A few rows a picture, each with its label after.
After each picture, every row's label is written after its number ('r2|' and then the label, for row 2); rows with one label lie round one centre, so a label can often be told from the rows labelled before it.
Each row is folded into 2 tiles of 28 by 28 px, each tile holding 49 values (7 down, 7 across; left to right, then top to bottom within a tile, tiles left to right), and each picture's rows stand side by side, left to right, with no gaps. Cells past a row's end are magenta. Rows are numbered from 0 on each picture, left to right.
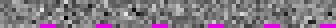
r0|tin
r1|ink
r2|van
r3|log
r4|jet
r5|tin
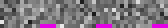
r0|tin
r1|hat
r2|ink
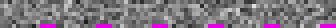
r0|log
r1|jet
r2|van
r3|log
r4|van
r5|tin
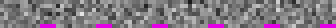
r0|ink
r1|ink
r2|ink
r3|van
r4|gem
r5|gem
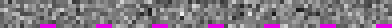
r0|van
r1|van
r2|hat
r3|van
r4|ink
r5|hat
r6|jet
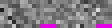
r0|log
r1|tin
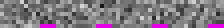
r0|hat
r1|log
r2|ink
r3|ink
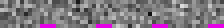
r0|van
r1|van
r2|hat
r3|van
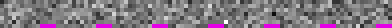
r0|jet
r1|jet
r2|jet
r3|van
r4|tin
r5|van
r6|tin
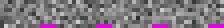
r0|gem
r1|log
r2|hat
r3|gem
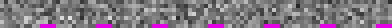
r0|tin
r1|hat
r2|tin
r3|ink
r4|hat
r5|jet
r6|van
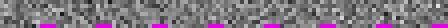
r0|log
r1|van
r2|log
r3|log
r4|tin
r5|gem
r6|ink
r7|jet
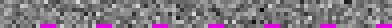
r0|log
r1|hat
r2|log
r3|ink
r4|jet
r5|van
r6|gem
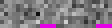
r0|hat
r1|jet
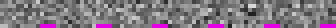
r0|hat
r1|log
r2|van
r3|tin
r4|van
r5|van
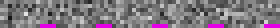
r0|ink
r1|van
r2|ink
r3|hat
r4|jet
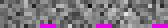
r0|log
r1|log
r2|jet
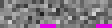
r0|jet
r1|tin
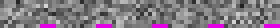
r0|jet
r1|tin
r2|hat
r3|gem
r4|jet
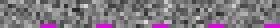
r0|hat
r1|van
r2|gem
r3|tin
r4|jet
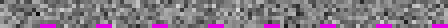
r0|hat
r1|van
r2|log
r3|jet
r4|hat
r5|log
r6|tin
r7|log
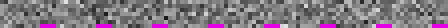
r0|hat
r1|hat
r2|gem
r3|ink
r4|van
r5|hat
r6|tin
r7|hat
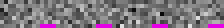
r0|tin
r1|log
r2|van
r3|tin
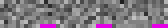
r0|tin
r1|tin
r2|gem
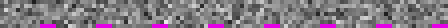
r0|van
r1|jet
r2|gem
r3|log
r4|ink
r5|hat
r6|tin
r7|hat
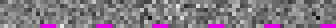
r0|hat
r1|hat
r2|gem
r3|jet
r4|jet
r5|gem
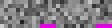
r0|hat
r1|tin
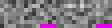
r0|gem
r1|van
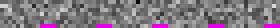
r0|log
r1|jet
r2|tin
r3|hat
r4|van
